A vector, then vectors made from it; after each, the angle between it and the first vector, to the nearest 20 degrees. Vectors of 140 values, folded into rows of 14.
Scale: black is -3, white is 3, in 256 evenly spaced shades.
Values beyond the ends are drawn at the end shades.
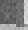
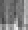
40 degrees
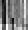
60 degrees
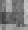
40 degrees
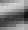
100 degrees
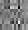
80 degrees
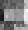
60 degrees
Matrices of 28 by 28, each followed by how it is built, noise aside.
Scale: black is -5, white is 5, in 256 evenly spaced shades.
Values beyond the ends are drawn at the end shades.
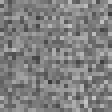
repeating rows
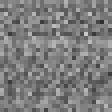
repeating columns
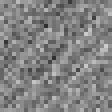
Hankel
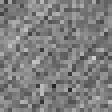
Hankel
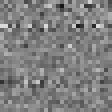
uneven rows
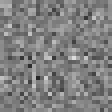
low rank
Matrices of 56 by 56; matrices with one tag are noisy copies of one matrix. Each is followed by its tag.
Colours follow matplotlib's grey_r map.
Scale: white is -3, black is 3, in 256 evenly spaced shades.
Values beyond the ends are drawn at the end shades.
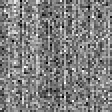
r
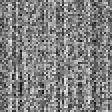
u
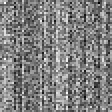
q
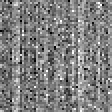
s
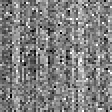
s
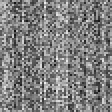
q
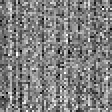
u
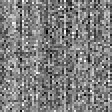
r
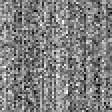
q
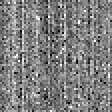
r
